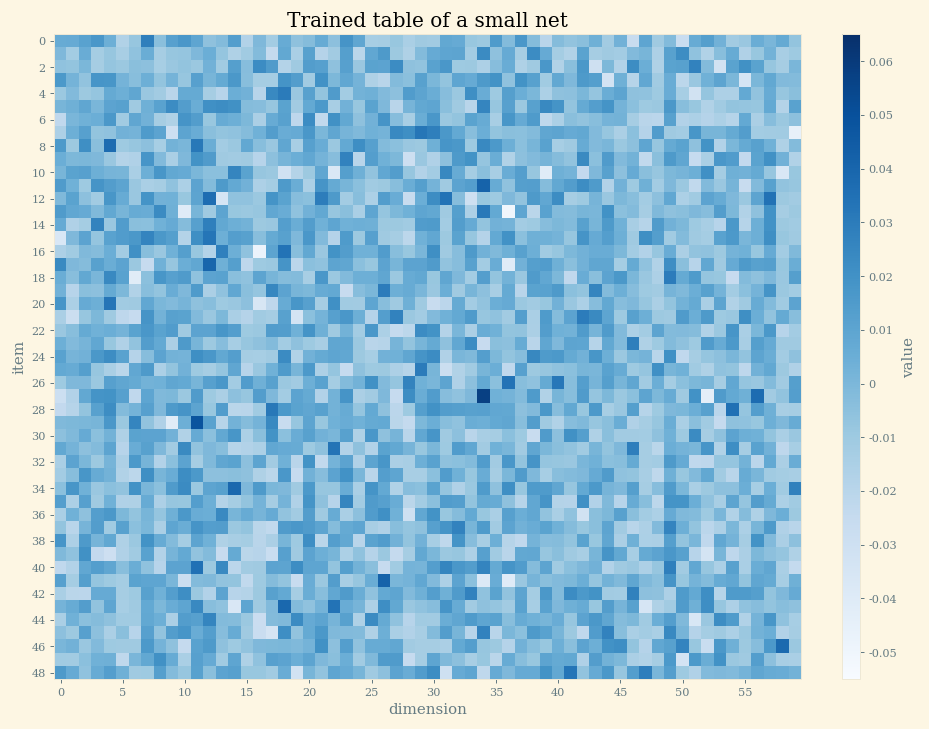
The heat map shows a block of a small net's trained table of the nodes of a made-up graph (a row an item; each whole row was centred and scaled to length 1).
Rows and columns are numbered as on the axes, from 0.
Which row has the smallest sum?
39
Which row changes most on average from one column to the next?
27
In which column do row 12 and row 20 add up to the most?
4
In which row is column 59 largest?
34
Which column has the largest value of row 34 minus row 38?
14
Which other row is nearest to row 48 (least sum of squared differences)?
24
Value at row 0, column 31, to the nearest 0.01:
0.01
